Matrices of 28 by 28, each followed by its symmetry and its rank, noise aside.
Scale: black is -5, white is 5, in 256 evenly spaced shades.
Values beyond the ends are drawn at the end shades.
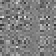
no symmetry, rank three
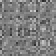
no symmetry, rank three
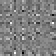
antisymmetric, rank two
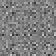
symmetric, rank three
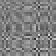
antisymmetric, rank two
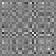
symmetric, rank two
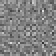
symmetric, rank three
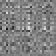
no symmetry, rank two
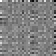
no symmetry, rank one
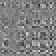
antisymmetric, rank two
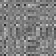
symmetric, rank two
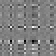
no symmetry, rank one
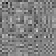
symmetric, rank three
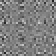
antisymmetric, rank two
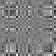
symmetric, rank one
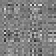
antisymmetric, rank two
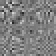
symmetric, rank three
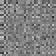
no symmetry, rank two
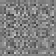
no symmetry, rank two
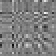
antisymmetric, rank two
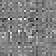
no symmetry, rank three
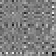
symmetric, rank two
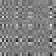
no symmetry, rank one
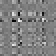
no symmetry, rank two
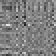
no symmetry, rank three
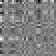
antisymmetric, rank two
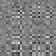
no symmetry, rank one
